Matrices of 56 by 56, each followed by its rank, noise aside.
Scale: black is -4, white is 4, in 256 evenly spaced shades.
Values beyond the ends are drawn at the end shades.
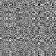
five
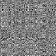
six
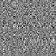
five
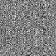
six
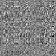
seven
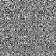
seven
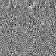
six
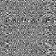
five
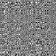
five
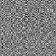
four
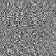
six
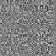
five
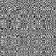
four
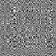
five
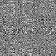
seven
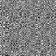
six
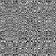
four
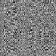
seven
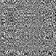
seven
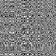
four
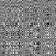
four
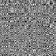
six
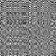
four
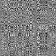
five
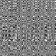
four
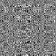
six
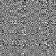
six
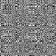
five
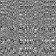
four
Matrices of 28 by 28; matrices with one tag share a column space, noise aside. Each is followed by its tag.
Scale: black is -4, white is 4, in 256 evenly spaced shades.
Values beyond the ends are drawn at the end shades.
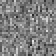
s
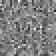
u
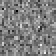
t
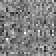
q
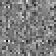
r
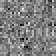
q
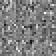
r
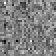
r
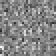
q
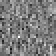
s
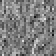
s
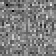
t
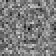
u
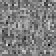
t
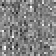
q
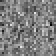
q
